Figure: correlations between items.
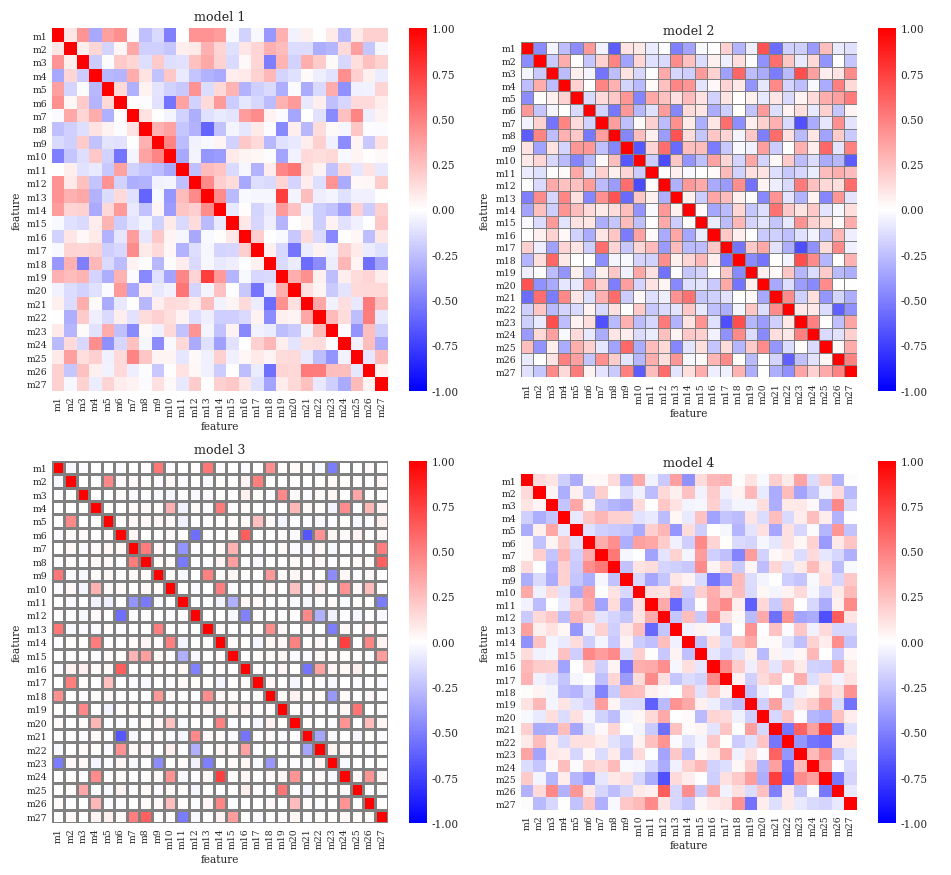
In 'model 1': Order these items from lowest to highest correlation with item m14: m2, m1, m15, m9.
m15, m9, m2, m1
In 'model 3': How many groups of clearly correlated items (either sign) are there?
6
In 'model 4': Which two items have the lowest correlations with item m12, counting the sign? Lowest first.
m25, m21
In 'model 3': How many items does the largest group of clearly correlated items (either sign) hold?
6
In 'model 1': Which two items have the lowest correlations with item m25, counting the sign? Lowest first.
m23, m22
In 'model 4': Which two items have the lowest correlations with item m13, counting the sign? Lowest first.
m11, m5
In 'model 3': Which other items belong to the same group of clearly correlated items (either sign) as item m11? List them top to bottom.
m7, m8, m15, m27
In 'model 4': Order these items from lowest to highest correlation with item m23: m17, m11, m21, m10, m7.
m7, m11, m10, m17, m21
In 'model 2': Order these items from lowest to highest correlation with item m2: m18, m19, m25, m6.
m25, m6, m19, m18
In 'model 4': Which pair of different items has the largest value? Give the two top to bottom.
m21, m25
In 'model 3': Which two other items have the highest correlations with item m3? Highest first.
m19, m25
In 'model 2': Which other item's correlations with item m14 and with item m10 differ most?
m12
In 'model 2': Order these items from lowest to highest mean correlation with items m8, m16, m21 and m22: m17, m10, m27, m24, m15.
m27, m15, m17, m24, m10
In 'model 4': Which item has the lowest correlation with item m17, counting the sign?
m9
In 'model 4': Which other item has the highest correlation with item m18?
m27
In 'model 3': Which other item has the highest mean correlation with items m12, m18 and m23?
m21
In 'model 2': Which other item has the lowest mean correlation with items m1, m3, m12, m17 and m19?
m21
